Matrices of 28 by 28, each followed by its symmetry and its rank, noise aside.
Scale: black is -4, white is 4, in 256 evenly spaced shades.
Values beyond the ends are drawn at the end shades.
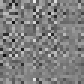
no symmetry, rank three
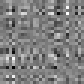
antisymmetric, rank two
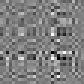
no symmetry, rank two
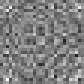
symmetric, rank three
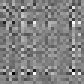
no symmetry, rank two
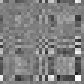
symmetric, rank one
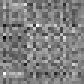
no symmetry, rank three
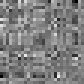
symmetric, rank three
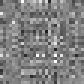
no symmetry, rank three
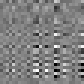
no symmetry, rank one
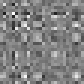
symmetric, rank two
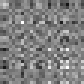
symmetric, rank two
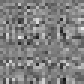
no symmetry, rank three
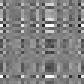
no symmetry, rank one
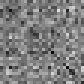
symmetric, rank three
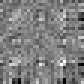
symmetric, rank two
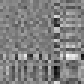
antisymmetric, rank two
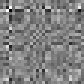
symmetric, rank two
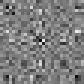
symmetric, rank three
